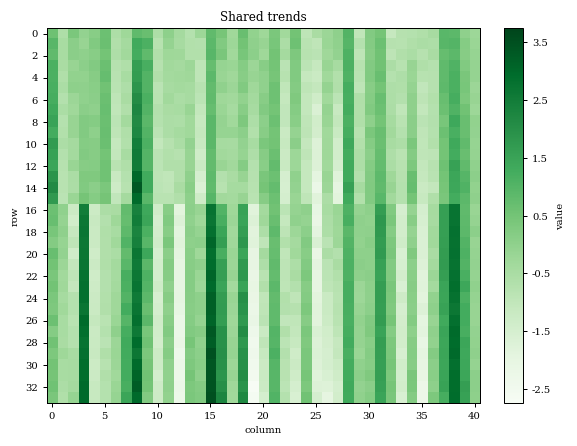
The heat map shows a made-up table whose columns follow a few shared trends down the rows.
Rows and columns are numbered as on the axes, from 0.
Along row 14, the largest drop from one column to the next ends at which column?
1
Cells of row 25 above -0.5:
27
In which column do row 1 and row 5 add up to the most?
8
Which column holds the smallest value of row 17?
25
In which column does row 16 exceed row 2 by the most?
3
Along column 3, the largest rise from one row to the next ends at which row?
16
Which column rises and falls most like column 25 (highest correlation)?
2
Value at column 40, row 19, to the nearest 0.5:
0
